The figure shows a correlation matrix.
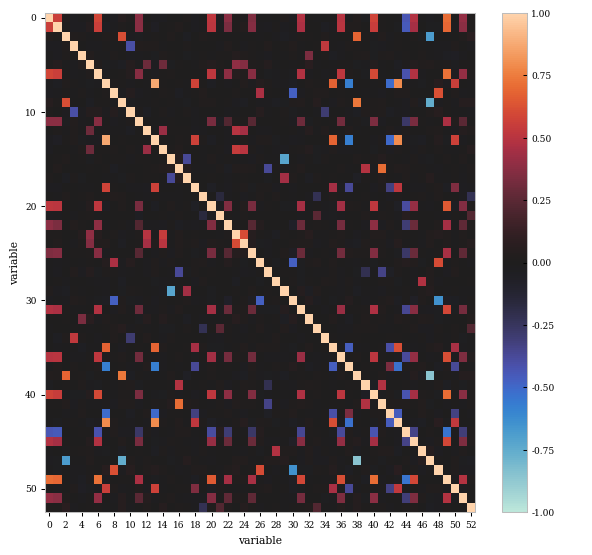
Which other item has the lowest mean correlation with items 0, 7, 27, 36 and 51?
44
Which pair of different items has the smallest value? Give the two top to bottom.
38, 47
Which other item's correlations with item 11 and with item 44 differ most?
49
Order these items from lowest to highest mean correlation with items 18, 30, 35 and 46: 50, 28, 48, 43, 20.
48, 20, 28, 50, 43
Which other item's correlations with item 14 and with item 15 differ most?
29
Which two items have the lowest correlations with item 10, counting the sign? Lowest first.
3, 34
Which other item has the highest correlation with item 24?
23
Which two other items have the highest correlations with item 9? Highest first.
38, 2
